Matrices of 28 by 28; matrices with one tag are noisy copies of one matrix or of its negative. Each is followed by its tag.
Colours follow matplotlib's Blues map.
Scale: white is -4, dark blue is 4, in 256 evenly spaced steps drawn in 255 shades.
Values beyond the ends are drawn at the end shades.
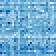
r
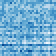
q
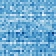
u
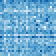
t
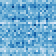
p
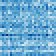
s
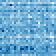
r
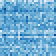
t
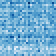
r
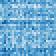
p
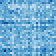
p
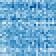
p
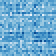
u
